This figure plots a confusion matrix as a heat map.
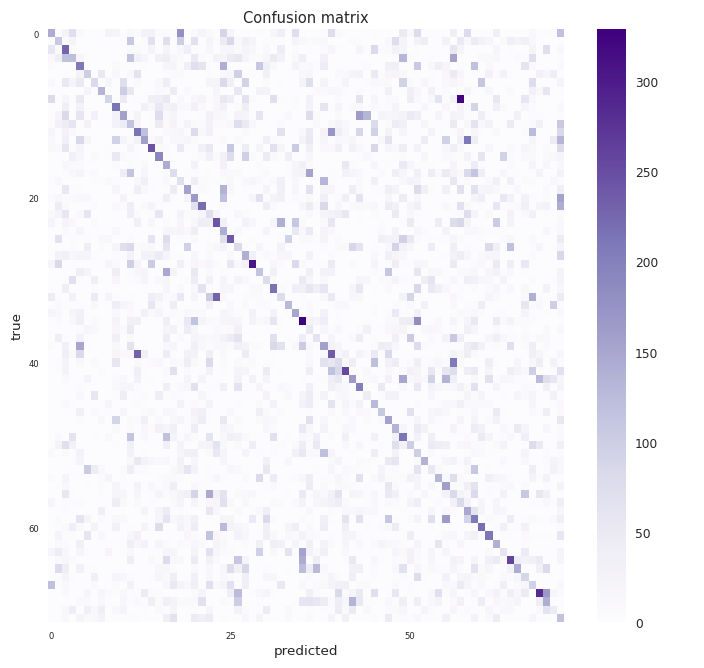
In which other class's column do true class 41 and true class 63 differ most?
35
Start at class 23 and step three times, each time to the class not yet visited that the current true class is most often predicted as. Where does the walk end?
0
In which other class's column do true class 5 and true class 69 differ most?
42
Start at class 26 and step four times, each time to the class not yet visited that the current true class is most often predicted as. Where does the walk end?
38
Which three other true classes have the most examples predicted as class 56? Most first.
40, 3, 37
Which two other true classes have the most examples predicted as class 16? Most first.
29, 49
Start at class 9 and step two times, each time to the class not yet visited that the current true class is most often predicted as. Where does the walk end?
55
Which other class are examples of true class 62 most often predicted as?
54
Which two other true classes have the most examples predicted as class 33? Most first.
25, 63
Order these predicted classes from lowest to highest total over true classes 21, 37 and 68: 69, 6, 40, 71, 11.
6, 11, 40, 71, 69
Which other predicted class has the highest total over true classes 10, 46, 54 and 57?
43
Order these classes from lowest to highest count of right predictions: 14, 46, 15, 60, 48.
46, 48, 15, 60, 14
